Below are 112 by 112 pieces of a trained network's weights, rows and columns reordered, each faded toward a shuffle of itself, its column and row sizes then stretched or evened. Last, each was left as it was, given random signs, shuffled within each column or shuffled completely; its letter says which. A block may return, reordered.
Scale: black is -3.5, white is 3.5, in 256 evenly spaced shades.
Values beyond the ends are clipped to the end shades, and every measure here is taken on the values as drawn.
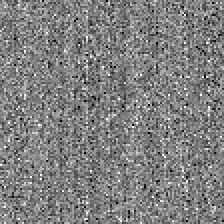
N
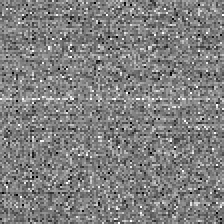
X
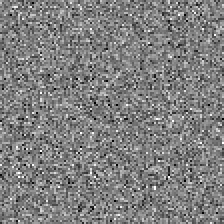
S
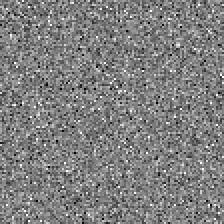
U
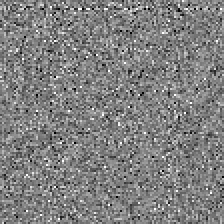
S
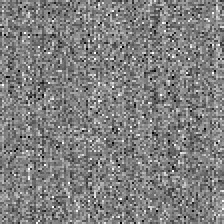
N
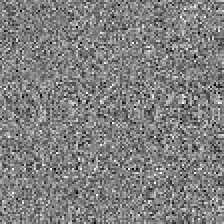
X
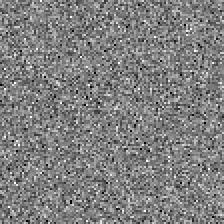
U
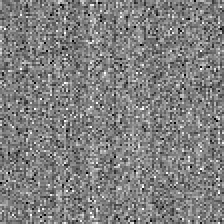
N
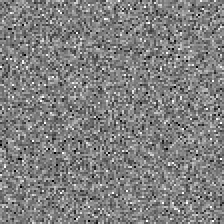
U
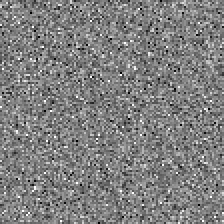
U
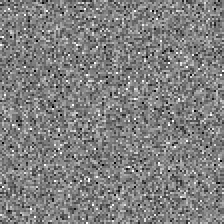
U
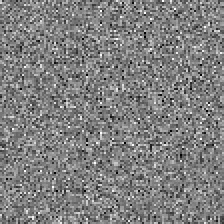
X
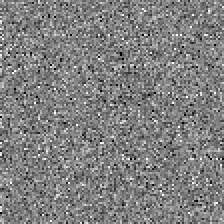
S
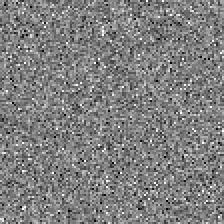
U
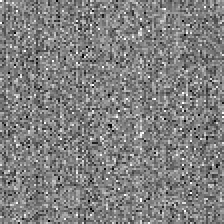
N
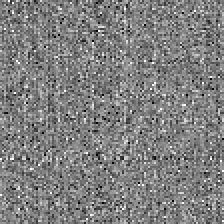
X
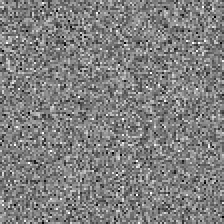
S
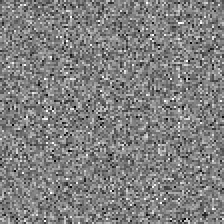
S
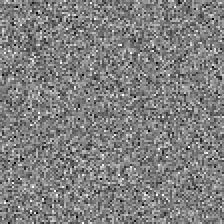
U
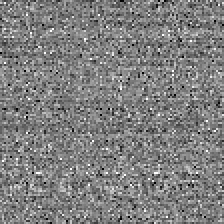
X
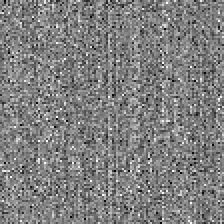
X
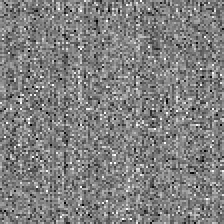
X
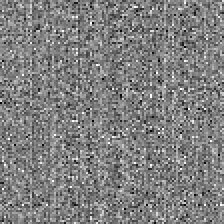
X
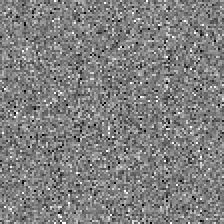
N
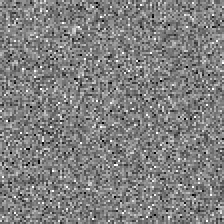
U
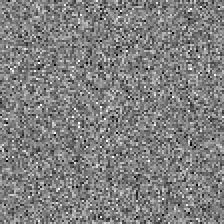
N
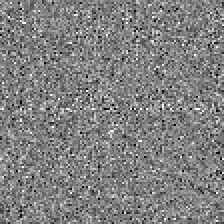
S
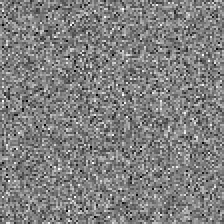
N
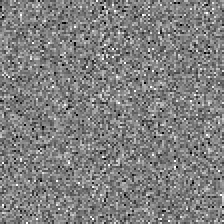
N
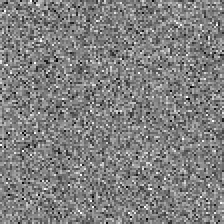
U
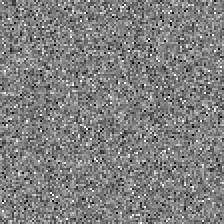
U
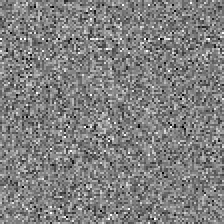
S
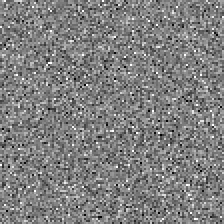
U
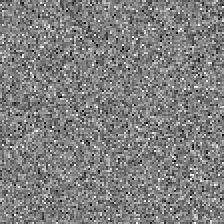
U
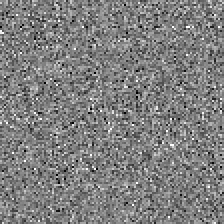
S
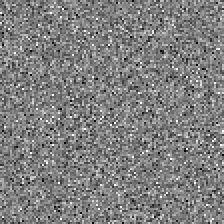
U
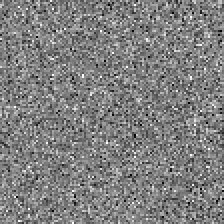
N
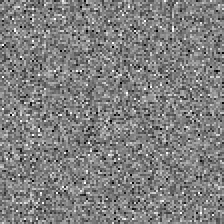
S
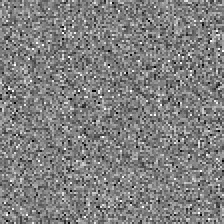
N
